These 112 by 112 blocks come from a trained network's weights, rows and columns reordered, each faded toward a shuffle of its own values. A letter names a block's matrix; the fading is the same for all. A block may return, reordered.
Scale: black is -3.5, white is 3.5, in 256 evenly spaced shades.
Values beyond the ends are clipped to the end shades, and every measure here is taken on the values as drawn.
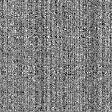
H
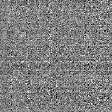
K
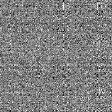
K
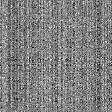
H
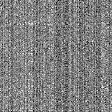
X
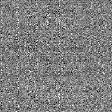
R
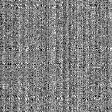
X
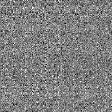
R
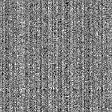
X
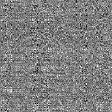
R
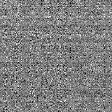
K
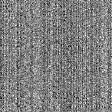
X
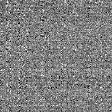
K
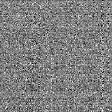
K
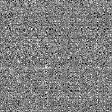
K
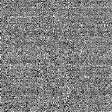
K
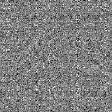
R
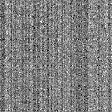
X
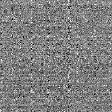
K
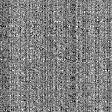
H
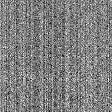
X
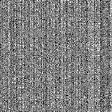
X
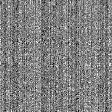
X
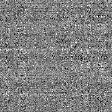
K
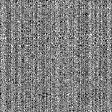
H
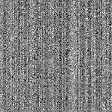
H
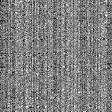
H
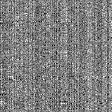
X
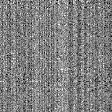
H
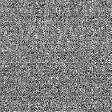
K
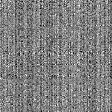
H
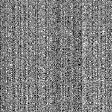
X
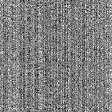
X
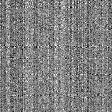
X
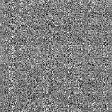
R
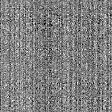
H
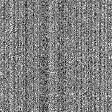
X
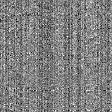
X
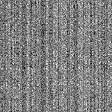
X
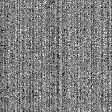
X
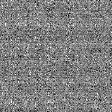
K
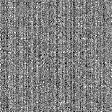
X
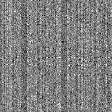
X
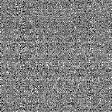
K
